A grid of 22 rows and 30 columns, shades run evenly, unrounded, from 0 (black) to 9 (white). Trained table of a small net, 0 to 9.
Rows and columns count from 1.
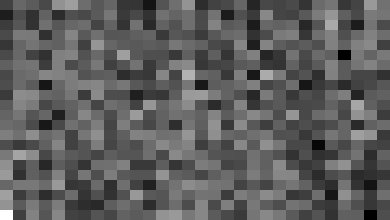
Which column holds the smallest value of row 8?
20
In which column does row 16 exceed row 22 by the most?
2
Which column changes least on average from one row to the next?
9
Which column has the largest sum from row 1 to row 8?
26
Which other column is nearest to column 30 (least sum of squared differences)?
25
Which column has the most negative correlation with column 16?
7
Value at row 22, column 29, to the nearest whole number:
0
